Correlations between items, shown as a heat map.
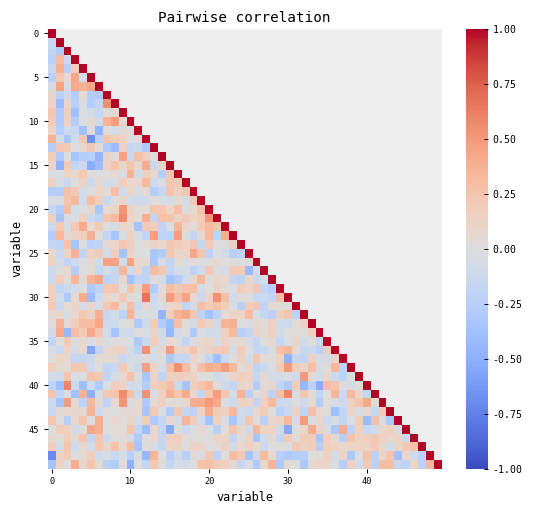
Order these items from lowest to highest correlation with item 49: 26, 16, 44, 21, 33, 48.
26, 44, 16, 33, 21, 48
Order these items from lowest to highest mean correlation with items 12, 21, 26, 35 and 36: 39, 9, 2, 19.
39, 2, 19, 9
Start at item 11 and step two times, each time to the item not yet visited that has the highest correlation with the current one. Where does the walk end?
9
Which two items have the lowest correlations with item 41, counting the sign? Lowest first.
5, 3
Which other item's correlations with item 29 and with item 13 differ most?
12
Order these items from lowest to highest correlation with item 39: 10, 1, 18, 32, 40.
1, 40, 18, 10, 32
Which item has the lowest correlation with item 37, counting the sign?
30
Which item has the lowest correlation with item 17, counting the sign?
40
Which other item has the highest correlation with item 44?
32
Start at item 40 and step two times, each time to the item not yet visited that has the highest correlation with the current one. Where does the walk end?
42
